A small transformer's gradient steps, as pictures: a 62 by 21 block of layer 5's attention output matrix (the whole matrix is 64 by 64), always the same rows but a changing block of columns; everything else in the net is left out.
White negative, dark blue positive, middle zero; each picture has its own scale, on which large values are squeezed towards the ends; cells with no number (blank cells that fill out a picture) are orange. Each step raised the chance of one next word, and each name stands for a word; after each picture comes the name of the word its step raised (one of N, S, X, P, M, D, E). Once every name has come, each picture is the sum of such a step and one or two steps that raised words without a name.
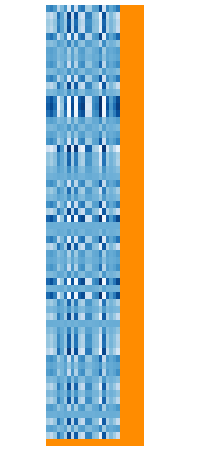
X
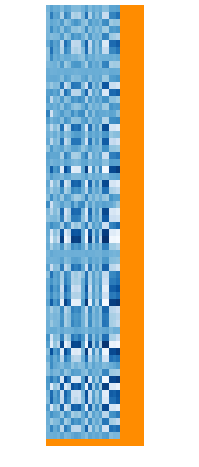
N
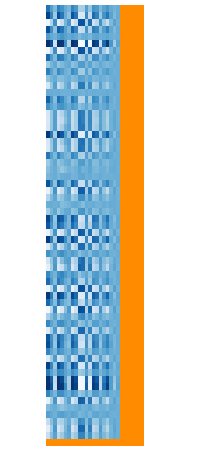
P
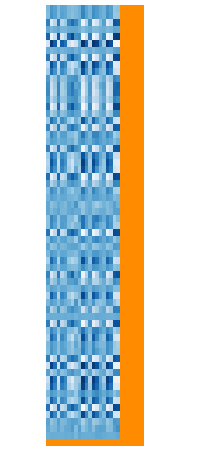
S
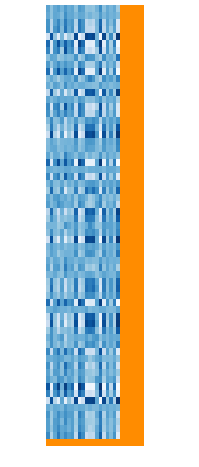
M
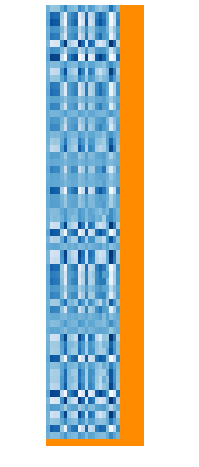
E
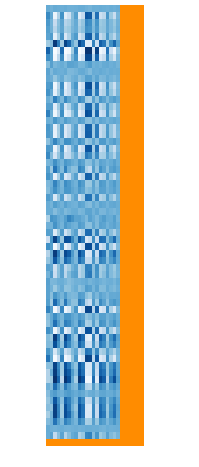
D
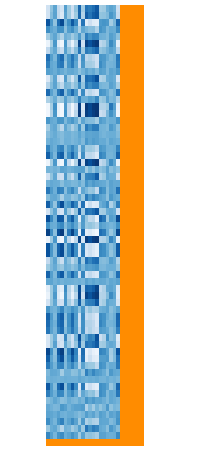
X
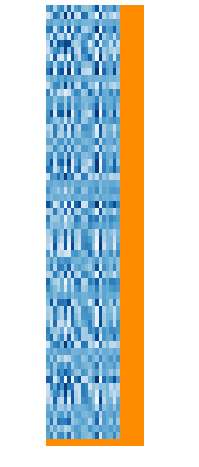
M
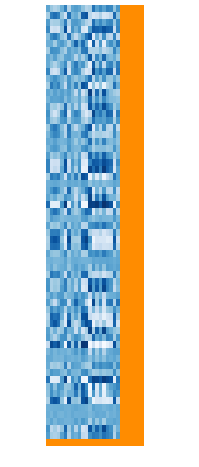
M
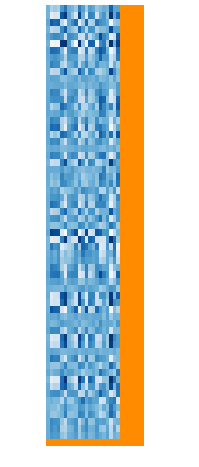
P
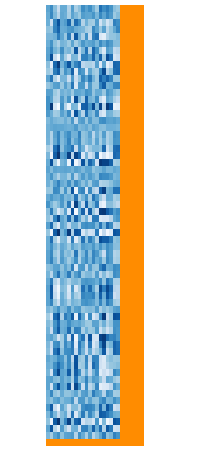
X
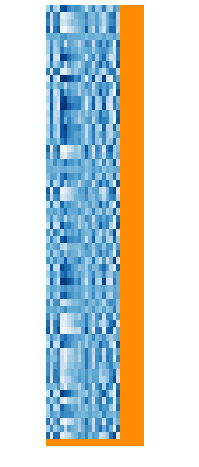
X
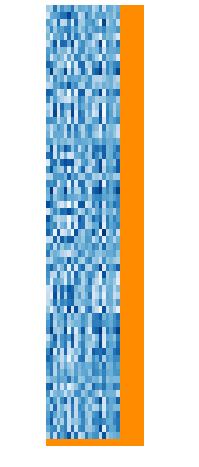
X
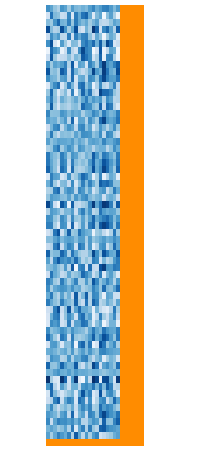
P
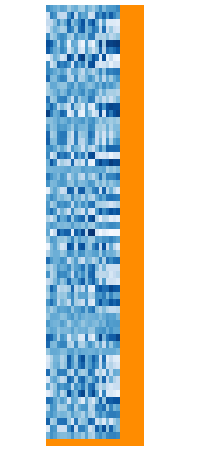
E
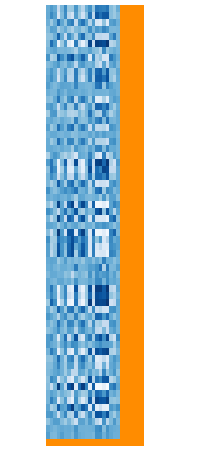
N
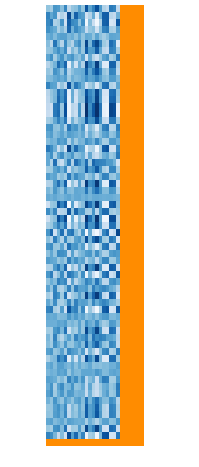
X
